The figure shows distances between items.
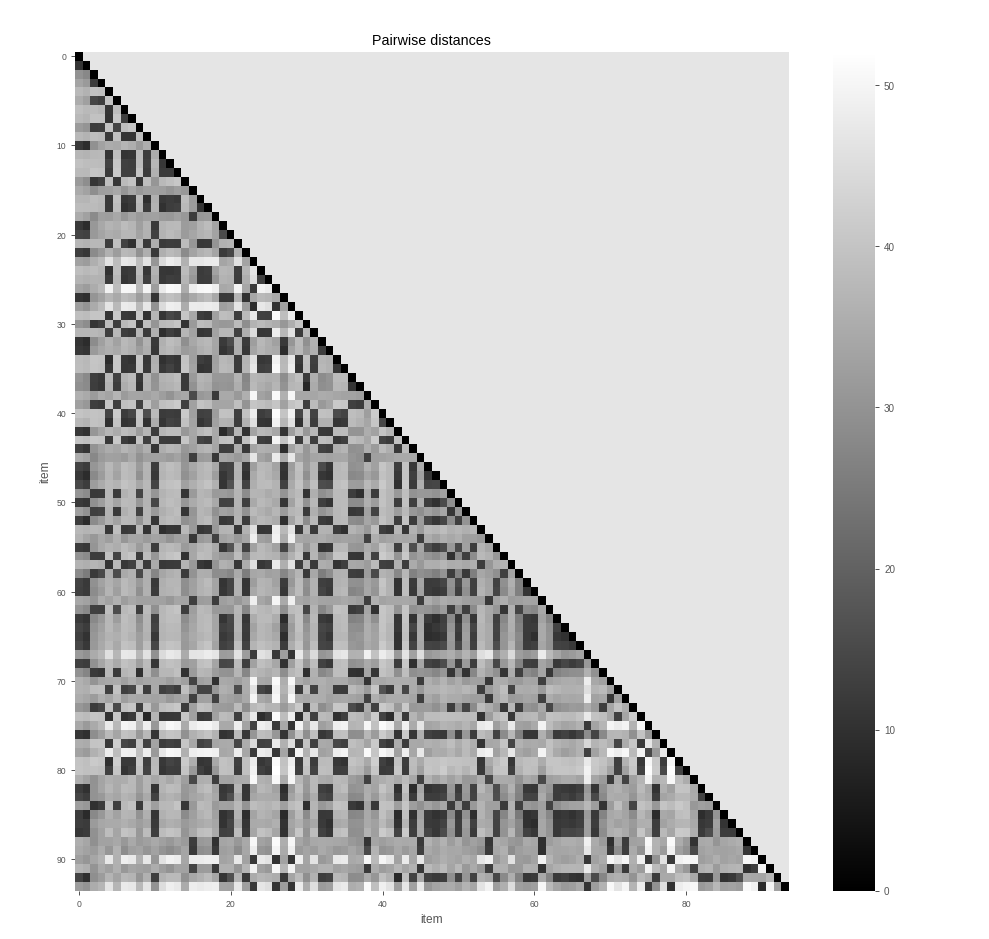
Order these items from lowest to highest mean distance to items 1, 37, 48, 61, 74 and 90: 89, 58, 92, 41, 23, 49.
92, 58, 49, 89, 41, 23
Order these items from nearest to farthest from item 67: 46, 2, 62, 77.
46, 2, 62, 77
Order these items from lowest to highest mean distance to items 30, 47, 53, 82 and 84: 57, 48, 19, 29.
19, 48, 57, 29
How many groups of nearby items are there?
5
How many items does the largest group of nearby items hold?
31
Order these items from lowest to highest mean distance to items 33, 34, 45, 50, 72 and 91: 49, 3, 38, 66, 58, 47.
38, 47, 66, 58, 49, 3
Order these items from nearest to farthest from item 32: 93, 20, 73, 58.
20, 58, 73, 93
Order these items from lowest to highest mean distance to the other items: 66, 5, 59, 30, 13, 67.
59, 66, 30, 13, 5, 67
